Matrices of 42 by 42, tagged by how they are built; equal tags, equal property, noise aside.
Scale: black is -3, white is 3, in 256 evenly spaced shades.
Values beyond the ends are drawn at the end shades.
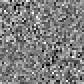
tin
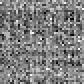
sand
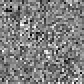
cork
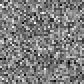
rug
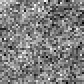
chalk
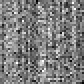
sand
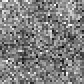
chalk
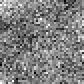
chalk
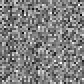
rug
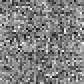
sand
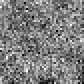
chalk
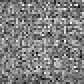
sand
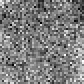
chalk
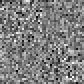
tin
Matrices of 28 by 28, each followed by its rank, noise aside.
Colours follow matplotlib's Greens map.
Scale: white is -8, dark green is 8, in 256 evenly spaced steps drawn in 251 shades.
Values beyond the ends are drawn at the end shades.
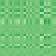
one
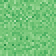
six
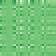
one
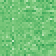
six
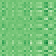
one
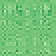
three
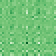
two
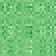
two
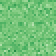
six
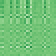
one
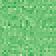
six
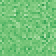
six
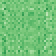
three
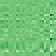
two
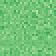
six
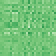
three
